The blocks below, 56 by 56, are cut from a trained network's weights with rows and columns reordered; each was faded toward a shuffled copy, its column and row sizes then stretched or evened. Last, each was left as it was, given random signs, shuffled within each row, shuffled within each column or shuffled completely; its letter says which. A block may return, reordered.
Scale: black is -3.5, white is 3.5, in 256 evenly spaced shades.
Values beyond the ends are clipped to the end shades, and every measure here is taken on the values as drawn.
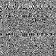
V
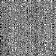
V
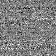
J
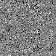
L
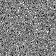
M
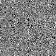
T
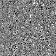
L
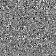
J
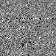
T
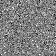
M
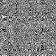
V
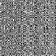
V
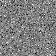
M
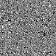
T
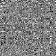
V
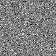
J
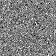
M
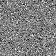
M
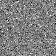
M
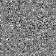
T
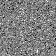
M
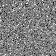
M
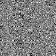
T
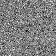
M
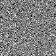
L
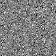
L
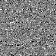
J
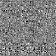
V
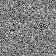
M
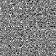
V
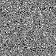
J
